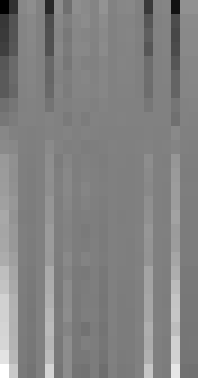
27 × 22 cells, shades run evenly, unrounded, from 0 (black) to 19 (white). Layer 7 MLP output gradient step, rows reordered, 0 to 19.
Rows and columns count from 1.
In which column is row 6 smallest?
1
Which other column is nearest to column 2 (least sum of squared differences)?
6
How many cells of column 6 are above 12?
8
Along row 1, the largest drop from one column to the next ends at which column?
20
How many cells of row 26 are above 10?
6
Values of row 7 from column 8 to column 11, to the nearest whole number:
9 10 10 10
